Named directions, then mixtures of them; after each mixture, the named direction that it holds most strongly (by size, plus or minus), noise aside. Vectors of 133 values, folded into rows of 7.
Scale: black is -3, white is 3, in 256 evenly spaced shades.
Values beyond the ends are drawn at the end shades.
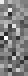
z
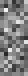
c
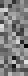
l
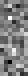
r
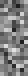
r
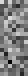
c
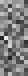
z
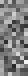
l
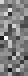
z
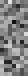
r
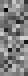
c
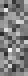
c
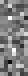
r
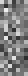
c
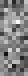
c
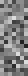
l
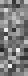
c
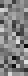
l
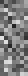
r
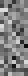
l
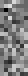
r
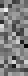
l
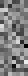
l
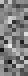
r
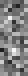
r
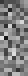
z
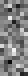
r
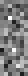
r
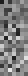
z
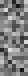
c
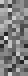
z
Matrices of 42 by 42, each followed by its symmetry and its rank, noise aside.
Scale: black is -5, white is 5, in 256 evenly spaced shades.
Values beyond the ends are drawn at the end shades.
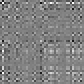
symmetric, rank two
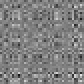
no symmetry, rank two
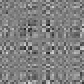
symmetric, rank two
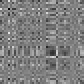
symmetric, rank two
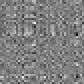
no symmetry, rank four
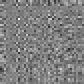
no symmetry, rank four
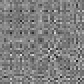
symmetric, rank four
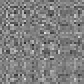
antisymmetric, rank four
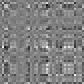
symmetric, rank two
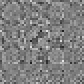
symmetric, rank four
